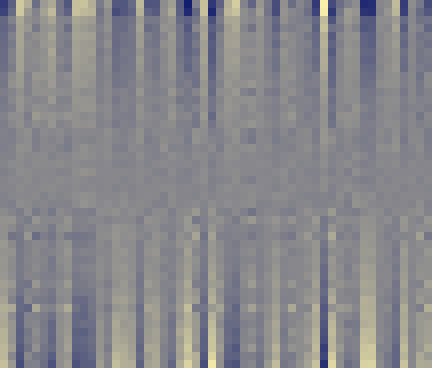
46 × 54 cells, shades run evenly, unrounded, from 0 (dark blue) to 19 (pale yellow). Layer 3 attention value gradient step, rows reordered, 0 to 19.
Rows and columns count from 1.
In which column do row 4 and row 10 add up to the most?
41
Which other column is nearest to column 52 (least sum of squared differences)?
48
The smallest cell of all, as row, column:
1, 24
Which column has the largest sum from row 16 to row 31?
25
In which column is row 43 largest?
27
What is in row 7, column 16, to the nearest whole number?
8
